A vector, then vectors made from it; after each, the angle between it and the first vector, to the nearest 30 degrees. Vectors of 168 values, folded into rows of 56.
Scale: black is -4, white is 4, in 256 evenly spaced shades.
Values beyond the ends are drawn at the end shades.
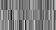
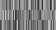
90 degrees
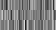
30 degrees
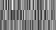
90 degrees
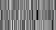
120 degrees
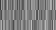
90 degrees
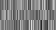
90 degrees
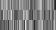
150 degrees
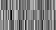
30 degrees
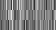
120 degrees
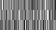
120 degrees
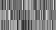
90 degrees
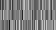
90 degrees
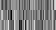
30 degrees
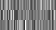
150 degrees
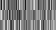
90 degrees
